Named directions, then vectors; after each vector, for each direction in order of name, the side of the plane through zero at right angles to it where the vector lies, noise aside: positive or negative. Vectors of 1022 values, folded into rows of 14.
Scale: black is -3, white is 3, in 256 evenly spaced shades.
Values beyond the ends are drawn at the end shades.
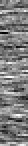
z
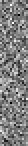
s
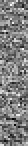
positive, positive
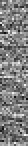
negative, positive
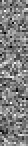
negative, positive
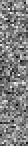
negative, negative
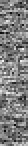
positive, positive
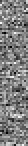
negative, positive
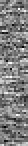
positive, positive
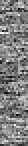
negative, negative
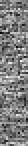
positive, positive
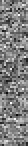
negative, negative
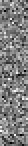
positive, negative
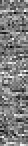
negative, positive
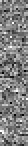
positive, negative
